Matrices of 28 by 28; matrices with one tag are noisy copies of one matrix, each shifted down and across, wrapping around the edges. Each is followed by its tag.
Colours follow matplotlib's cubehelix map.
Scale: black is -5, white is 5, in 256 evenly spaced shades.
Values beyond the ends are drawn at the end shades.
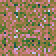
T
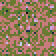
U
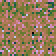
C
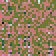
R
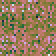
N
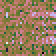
N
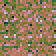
U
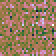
N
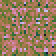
U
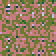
R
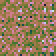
U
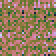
N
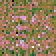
N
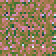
R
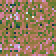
N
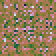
R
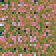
T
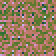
R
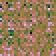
C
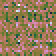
T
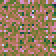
U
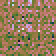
N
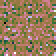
U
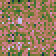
N
